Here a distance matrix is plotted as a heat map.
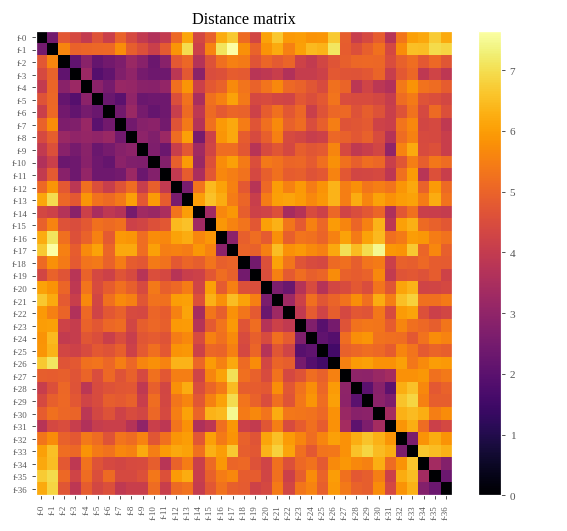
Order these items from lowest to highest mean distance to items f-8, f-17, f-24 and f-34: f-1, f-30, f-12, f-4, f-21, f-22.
f-4, f-22, f-12, f-21, f-30, f-1
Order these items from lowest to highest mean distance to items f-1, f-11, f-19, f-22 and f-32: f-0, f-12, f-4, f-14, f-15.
f-14, f-0, f-4, f-12, f-15
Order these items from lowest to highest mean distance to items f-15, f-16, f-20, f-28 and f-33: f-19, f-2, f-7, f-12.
f-19, f-2, f-7, f-12
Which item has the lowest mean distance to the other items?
f-3
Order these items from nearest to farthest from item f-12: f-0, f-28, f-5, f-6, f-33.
f-6, f-5, f-0, f-28, f-33
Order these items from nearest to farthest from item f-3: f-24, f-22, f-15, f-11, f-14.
f-11, f-14, f-22, f-24, f-15
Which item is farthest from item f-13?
f-1
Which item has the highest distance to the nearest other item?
f-15
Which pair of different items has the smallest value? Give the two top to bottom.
f-25, f-26
